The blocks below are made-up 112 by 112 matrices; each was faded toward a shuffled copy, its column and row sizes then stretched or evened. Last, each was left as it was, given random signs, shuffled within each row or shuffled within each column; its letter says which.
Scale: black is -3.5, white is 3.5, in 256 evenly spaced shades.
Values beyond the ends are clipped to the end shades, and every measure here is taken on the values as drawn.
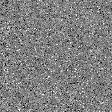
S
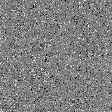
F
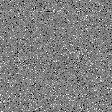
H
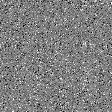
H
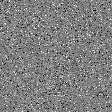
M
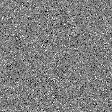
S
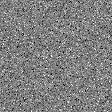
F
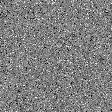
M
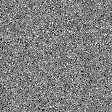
M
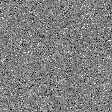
M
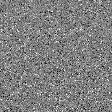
S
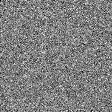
M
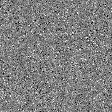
F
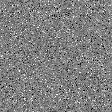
H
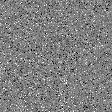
F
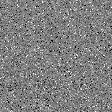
H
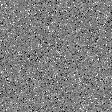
S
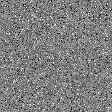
S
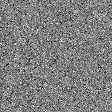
M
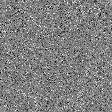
S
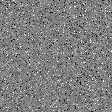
F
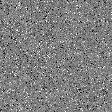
S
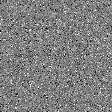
S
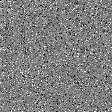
H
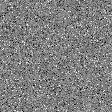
M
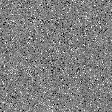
H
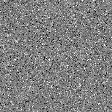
S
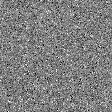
F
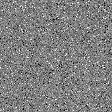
H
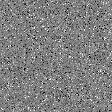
H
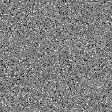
H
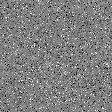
M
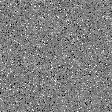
F
